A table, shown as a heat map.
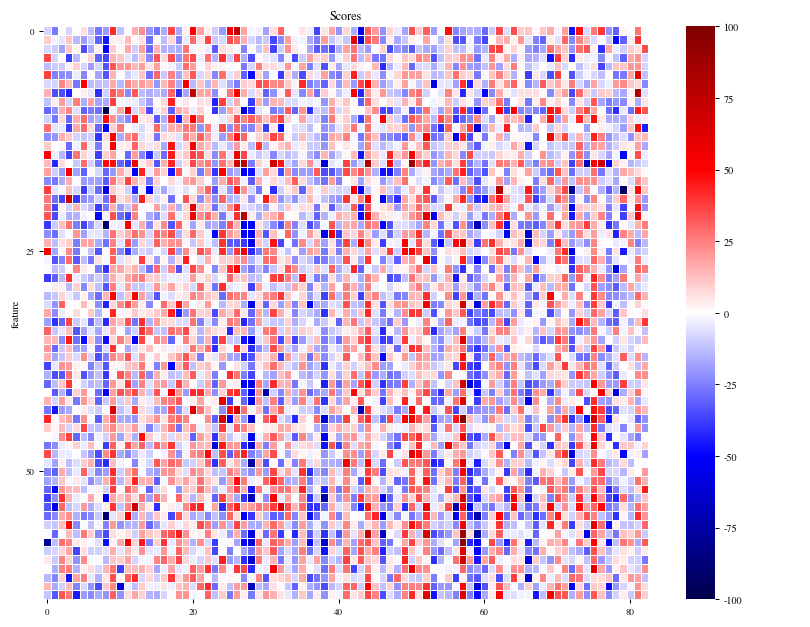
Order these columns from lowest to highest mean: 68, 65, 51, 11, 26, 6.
6, 68, 65, 11, 51, 26
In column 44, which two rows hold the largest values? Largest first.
15, 57
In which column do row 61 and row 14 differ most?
31
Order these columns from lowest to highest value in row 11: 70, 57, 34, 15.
34, 70, 57, 15
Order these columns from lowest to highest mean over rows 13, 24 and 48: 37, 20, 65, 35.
37, 35, 65, 20
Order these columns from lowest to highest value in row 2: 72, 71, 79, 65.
72, 79, 65, 71
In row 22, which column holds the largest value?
11
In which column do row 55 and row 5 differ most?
56
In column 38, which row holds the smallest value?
53
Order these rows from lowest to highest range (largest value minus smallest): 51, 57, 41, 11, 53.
51, 11, 41, 53, 57
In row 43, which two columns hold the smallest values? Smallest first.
43, 1
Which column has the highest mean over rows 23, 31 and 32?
57
